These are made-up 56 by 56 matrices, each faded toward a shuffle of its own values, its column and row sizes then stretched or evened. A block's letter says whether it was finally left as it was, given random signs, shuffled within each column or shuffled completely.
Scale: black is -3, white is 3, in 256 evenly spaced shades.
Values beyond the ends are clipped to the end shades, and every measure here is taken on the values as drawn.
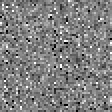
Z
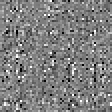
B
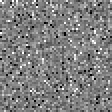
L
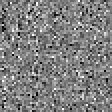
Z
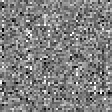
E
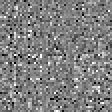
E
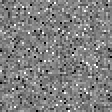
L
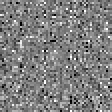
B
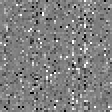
Z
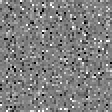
Z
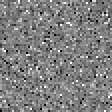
L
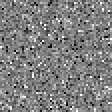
L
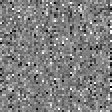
Z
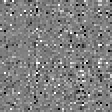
B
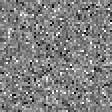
L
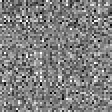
B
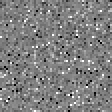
L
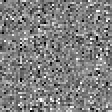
Z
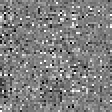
B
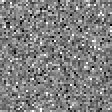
L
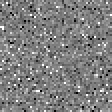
L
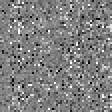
Z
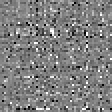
B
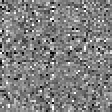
B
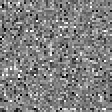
E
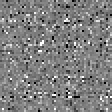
E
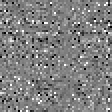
B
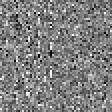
Z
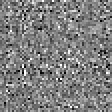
B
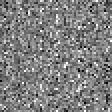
Z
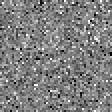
L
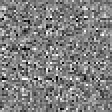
B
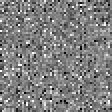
B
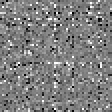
E
